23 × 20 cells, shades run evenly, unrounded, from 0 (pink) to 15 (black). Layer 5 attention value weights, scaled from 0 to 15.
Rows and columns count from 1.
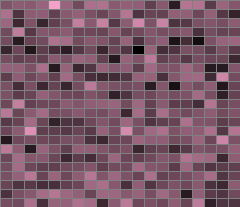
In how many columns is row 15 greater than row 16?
7
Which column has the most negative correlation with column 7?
16
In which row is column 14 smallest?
3
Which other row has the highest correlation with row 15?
14
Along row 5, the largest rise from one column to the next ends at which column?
15
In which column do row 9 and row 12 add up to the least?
2
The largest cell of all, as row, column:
6, 12
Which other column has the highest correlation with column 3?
11
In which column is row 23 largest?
18
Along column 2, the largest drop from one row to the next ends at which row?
4
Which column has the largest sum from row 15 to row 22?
19
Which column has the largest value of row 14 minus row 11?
5
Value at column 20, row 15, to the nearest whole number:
4
